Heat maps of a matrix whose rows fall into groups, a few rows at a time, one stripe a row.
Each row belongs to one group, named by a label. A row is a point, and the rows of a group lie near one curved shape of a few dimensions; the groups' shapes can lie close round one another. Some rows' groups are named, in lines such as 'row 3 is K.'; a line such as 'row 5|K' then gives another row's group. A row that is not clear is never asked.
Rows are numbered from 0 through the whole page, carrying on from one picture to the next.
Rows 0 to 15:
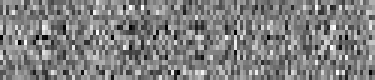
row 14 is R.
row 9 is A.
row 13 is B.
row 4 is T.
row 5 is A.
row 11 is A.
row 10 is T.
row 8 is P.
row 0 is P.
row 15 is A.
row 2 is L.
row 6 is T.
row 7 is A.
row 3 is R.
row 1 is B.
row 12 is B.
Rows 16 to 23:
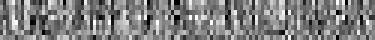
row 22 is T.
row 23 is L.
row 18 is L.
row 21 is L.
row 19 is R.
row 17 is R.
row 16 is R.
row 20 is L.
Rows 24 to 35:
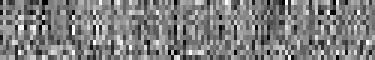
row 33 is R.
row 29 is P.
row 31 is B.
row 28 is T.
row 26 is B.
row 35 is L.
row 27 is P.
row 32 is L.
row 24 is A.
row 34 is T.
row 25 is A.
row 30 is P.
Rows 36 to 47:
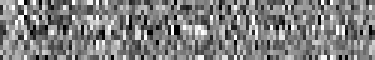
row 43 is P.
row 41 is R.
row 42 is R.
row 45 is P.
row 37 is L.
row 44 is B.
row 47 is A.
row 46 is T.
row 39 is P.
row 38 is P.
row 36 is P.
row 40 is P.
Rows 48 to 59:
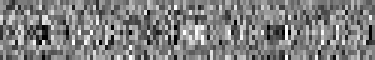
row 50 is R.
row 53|T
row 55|T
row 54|R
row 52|T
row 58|T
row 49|B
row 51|A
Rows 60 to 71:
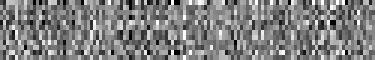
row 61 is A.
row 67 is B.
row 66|B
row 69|A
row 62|B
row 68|T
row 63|B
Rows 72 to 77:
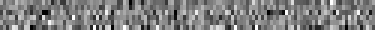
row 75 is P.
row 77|L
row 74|T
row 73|P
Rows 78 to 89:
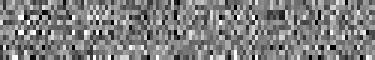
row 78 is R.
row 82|L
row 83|P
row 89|L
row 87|B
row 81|P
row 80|T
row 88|P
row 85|R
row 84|P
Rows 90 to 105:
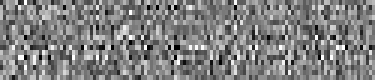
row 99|R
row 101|P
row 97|A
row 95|L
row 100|A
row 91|T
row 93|T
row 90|P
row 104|L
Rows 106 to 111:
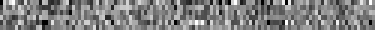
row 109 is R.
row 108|P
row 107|A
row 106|L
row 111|B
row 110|T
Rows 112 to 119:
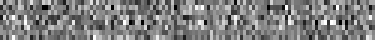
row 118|A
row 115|L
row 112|T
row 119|L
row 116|A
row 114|R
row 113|T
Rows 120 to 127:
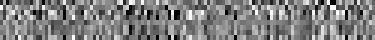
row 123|T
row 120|B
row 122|R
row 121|A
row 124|P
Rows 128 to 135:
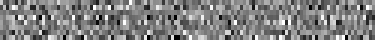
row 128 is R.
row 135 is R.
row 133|A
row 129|L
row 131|P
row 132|L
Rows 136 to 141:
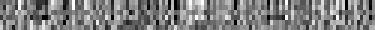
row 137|T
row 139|T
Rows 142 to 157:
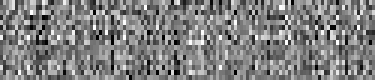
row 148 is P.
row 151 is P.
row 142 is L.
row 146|L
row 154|R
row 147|B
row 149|L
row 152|A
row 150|T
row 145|T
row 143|P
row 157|P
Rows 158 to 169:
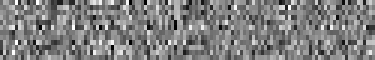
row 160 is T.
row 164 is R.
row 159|L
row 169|R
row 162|A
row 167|A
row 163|P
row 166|P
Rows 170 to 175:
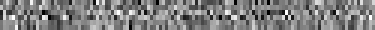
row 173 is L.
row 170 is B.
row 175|P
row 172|A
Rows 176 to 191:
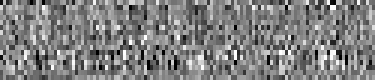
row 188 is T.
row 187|A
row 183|L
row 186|L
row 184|B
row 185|R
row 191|A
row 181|B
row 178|T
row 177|A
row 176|B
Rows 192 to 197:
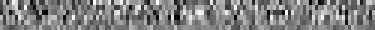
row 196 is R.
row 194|A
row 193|P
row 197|R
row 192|L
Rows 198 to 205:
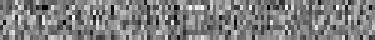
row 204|L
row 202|T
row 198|T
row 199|T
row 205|R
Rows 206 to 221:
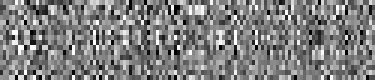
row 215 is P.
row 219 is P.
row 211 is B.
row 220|P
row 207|R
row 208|T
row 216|T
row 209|L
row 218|L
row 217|R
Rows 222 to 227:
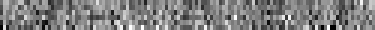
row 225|L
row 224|A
